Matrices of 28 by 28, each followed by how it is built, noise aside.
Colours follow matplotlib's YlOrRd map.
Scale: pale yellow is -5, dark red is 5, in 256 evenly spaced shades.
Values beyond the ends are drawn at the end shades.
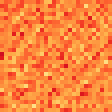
Hankel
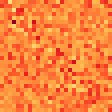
banded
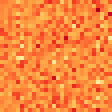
uneven columns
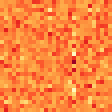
uneven columns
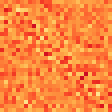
banded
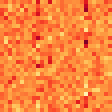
uneven columns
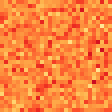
noise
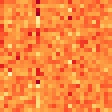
uneven columns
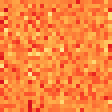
uneven columns
